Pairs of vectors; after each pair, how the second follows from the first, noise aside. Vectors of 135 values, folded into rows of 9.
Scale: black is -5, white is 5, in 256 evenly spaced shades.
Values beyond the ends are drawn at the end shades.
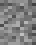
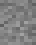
shrunk.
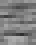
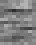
reversed.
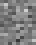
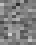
reversed.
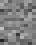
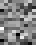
scaled up.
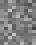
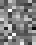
scaled up.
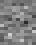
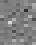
reversed, negated, partly zeroed.
